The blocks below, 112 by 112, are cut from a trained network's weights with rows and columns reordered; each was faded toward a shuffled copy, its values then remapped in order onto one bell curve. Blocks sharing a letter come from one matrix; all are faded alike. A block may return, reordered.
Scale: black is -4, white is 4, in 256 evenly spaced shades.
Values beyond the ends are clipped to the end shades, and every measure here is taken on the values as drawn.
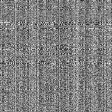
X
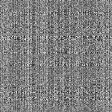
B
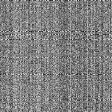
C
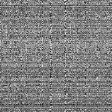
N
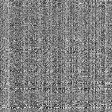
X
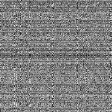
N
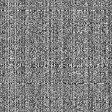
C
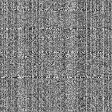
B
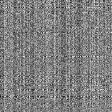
X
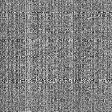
X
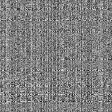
C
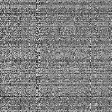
N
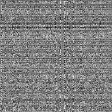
N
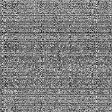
N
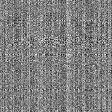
B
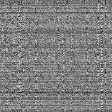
N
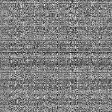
N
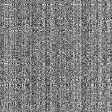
C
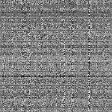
N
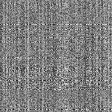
C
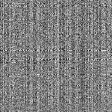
B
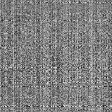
C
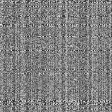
X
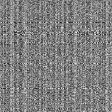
X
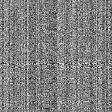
B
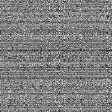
N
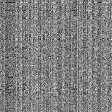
B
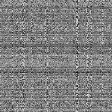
N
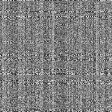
C
